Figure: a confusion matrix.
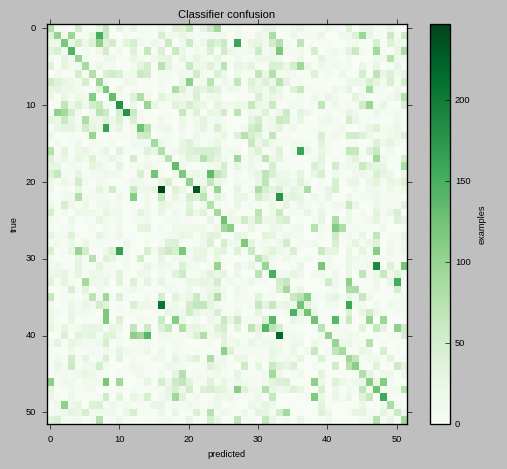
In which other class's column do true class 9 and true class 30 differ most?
51
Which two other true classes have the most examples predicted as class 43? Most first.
36, 33
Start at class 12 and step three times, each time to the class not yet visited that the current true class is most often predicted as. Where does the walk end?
16
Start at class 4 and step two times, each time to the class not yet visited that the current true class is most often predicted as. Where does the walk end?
2
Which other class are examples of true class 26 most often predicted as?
41
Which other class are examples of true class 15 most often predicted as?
29
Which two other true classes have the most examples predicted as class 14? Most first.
40, 10
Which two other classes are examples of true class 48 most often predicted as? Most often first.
38, 18
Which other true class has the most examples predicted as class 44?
34
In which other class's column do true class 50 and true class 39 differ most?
31
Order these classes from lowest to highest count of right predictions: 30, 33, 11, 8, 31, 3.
33, 30, 31, 8, 3, 11
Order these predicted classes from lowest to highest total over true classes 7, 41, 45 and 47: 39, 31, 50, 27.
50, 39, 31, 27
